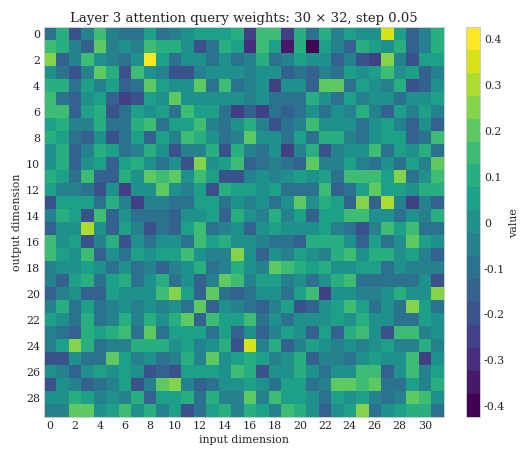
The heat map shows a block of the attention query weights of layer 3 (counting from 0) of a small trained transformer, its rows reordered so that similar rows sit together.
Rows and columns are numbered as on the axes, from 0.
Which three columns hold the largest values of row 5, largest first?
10, 0, 21
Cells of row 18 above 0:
10
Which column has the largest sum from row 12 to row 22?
15
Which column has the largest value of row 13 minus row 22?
27
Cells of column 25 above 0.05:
10
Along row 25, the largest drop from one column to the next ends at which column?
30
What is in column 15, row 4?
-0.1
